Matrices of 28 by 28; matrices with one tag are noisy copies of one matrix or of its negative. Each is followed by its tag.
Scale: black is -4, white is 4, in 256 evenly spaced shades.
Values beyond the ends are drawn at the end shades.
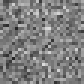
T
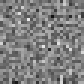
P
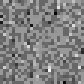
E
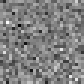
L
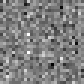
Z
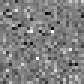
L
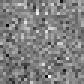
T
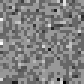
P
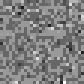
P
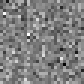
Z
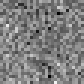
T
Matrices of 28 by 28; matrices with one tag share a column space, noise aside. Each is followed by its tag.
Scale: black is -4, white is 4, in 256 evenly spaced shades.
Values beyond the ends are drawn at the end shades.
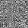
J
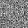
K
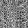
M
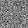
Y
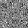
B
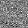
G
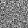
Y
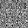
B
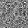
K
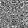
Y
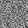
J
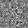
B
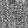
M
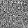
Y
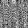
M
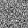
B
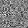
G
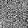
M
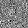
B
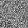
J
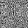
K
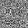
B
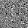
K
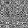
G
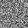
B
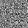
B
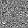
G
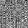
M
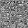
Y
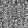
M
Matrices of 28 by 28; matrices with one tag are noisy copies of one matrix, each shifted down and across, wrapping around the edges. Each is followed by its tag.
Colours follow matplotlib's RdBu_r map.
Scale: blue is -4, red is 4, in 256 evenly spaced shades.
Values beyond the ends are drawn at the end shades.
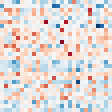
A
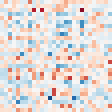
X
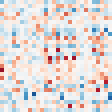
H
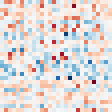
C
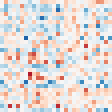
X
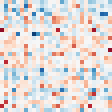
A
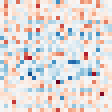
C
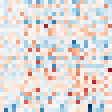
H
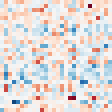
A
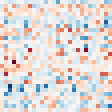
H
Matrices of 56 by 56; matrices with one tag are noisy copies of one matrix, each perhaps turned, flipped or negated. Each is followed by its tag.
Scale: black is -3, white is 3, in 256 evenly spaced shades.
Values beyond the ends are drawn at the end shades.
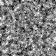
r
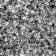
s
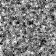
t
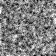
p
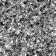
s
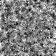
p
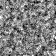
r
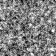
s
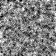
p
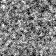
s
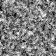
t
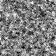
t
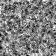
p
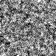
r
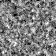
t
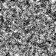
r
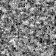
t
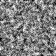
r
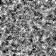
r
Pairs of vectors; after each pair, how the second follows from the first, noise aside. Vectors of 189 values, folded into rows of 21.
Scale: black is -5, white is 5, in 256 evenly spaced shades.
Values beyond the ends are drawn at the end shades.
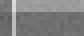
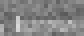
wrapped around, partly zeroed.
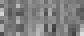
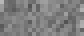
reversed, shrunk.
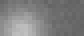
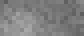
shrunk.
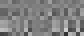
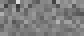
reversed, negated, partly zeroed.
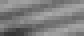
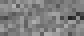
wrapped around, partly zeroed.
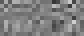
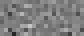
reversed, negated, partly zeroed.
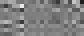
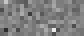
wrapped around, partly zeroed.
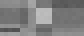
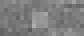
reversed, shrunk.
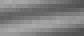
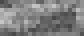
wrapped around.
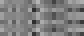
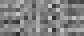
wrapped around.
